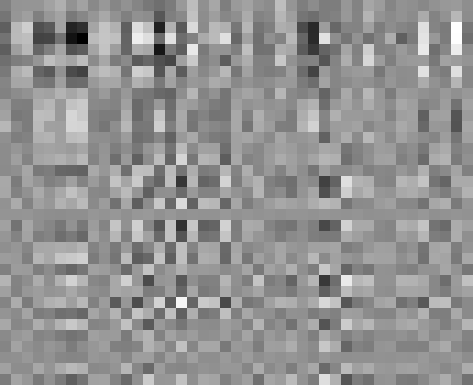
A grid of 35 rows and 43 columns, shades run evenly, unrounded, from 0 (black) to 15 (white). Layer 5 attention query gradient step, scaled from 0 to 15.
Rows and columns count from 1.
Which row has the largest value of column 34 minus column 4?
5
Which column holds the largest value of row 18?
32
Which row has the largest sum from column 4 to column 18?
12
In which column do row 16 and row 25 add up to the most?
14
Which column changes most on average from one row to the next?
30
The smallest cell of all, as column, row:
8, 4
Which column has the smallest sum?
15
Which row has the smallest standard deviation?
20
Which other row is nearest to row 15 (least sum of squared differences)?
19
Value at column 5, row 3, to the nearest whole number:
5
